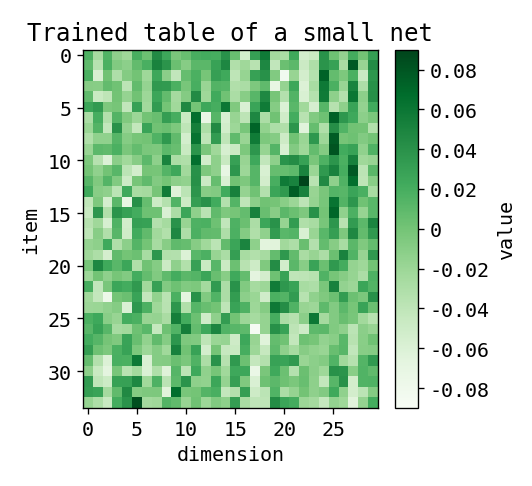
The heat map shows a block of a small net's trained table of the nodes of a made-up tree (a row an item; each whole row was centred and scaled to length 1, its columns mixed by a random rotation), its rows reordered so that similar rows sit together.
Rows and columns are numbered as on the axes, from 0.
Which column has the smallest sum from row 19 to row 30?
17
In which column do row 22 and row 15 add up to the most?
25
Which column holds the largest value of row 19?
26
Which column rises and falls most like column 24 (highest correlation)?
27
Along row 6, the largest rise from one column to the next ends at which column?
11
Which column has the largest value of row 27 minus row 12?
4
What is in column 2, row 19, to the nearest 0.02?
-0.06
